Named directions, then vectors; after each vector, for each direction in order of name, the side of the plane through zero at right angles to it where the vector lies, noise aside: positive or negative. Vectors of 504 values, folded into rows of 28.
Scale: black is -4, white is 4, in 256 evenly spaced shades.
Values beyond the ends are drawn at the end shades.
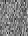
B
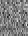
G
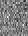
positive, negative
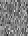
negative, negative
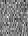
positive, negative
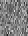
negative, negative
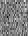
negative, positive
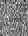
positive, negative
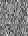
positive, positive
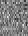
positive, negative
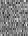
negative, positive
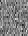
negative, positive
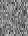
positive, positive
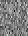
positive, positive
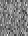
positive, positive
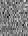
negative, positive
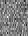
positive, negative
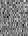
negative, positive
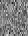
positive, positive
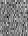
negative, positive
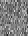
negative, negative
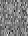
positive, positive
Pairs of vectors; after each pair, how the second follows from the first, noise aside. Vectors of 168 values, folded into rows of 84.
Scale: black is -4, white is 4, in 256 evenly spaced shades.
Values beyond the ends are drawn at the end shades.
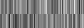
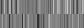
reversed, negated, partly zeroed.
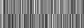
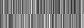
reversed.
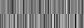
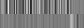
reversed, negated, partly zeroed.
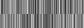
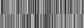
copied.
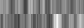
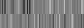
reversed, negated, partly zeroed.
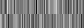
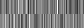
wrapped around, negated.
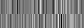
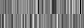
shuffled.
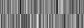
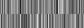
copied.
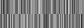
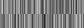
reversed, negated.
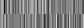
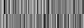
copied.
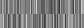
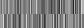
copied.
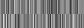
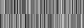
wrapped around, negated.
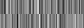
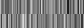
shuffled.
